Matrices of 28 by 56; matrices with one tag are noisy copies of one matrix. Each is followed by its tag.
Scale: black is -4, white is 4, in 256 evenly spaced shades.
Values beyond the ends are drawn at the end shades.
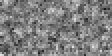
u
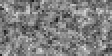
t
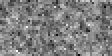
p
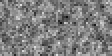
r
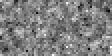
u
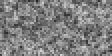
t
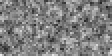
u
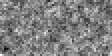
u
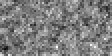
u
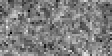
p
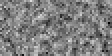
r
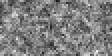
p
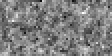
t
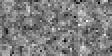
t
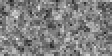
p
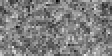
p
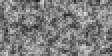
t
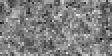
p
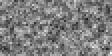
u
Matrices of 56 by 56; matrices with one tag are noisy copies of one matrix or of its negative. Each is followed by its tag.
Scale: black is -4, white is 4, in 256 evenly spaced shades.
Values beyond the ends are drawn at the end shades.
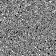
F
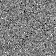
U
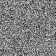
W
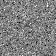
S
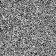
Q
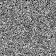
W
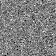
U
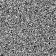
F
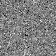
Q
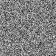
U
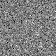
U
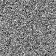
S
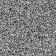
W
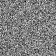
U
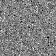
F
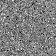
F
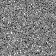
Q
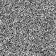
S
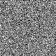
W
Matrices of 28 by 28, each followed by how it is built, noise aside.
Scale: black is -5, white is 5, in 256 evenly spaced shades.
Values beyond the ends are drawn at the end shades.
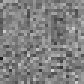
blocks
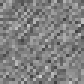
Hankel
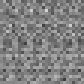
repeating columns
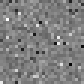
sparse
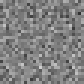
repeating columns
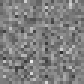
uneven columns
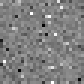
sparse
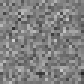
repeating columns
